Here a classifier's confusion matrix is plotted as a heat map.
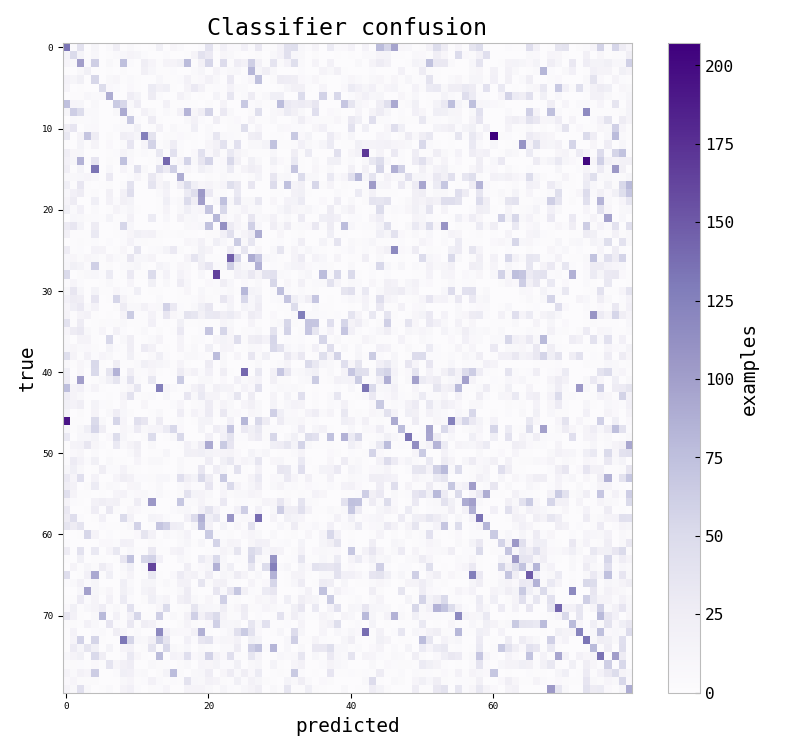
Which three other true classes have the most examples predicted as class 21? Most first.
28, 64, 38
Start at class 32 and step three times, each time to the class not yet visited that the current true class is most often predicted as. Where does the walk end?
8
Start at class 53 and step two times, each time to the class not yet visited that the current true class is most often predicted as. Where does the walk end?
78
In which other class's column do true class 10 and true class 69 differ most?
52
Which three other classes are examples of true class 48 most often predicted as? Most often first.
51, 39, 37
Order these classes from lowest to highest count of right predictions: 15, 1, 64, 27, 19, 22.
1, 15, 64, 27, 19, 22
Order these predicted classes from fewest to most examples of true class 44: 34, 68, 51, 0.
34, 68, 0, 51
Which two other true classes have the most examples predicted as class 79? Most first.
49, 17
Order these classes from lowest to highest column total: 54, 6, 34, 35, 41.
34, 6, 41, 35, 54
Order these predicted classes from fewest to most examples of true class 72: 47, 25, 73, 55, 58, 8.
73, 8, 58, 47, 25, 55
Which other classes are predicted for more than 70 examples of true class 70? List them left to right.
5, 42, 46, 55, 75
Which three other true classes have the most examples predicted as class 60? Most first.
11, 77, 47
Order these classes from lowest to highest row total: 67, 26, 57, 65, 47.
57, 67, 26, 47, 65
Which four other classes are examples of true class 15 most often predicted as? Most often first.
4, 77, 46, 32
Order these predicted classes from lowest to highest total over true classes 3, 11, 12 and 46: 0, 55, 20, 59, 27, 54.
59, 20, 55, 27, 54, 0
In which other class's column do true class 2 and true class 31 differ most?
17
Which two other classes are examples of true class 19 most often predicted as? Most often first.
75, 22
